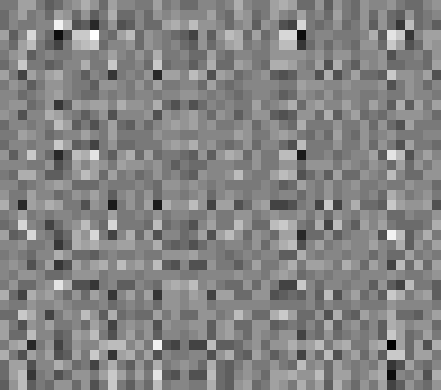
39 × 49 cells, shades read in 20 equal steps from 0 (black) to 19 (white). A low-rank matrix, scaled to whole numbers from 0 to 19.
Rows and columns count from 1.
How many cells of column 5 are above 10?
2
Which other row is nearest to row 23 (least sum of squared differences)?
7
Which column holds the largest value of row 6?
18
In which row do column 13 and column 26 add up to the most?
23
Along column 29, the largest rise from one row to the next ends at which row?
4
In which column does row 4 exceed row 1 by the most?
11
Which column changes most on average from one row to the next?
44
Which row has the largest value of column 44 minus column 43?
24
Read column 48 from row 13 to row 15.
9 10 9
